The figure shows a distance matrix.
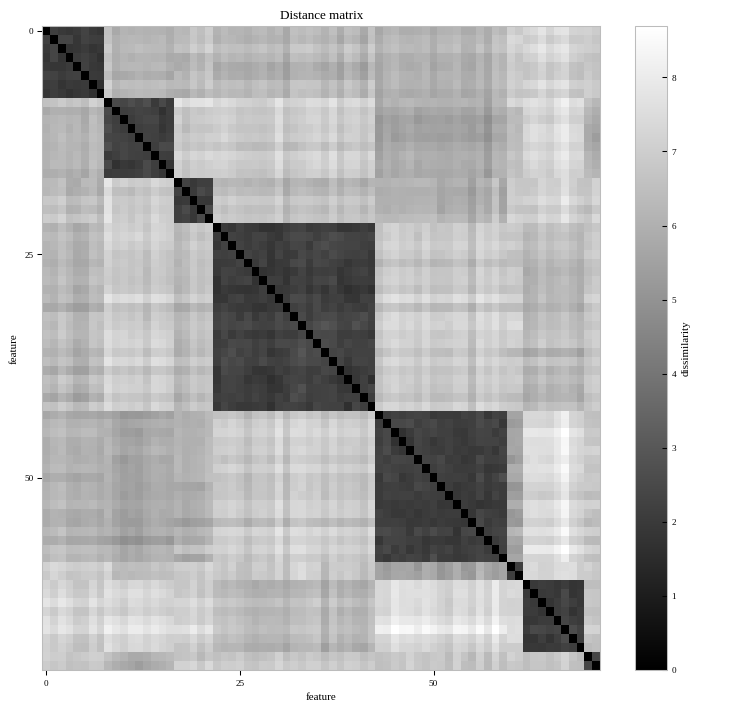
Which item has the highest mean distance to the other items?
67
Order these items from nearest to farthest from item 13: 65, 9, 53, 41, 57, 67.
9, 57, 53, 41, 65, 67
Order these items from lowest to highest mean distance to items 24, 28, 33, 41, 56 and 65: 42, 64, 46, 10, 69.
42, 69, 64, 46, 10
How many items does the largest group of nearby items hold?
21
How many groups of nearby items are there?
8
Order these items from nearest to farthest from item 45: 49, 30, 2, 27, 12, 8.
49, 12, 8, 2, 27, 30
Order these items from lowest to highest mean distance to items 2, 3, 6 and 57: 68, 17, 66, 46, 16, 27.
46, 16, 17, 27, 68, 66
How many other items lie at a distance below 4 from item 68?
7
